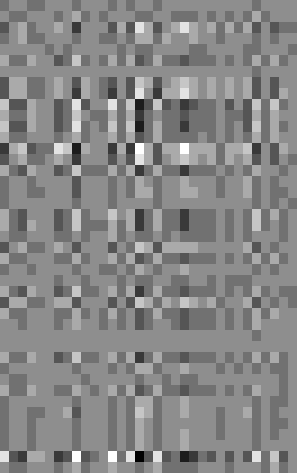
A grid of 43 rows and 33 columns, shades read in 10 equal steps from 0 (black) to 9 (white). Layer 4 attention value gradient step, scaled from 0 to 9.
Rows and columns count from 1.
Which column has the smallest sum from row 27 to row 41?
32
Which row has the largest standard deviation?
42
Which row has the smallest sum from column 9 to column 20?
9
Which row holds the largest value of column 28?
14
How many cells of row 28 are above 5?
11
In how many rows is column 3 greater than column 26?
5
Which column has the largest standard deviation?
16
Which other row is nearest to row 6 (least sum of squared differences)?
33
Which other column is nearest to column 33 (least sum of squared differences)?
6
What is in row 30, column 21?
3
